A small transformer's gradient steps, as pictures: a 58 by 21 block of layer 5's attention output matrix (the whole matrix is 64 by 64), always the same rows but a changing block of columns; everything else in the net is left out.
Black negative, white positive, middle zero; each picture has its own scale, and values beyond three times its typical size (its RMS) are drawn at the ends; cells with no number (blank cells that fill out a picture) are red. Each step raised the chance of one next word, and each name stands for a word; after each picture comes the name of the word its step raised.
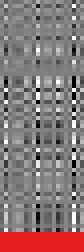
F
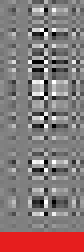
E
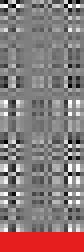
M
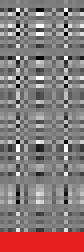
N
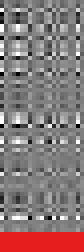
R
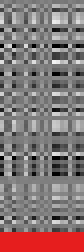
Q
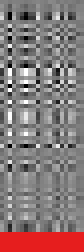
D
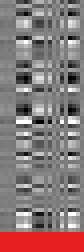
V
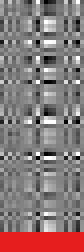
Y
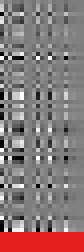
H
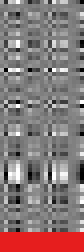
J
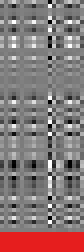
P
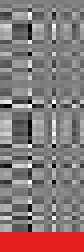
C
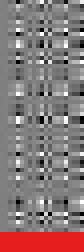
E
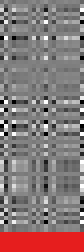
P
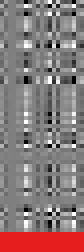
M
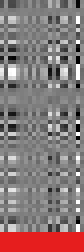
Y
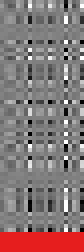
Y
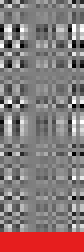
C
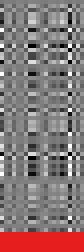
Q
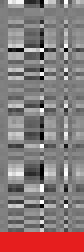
J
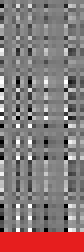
F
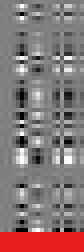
H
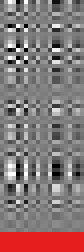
J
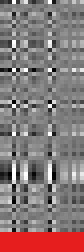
J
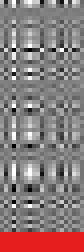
J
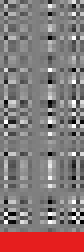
P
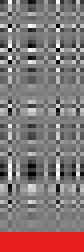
J
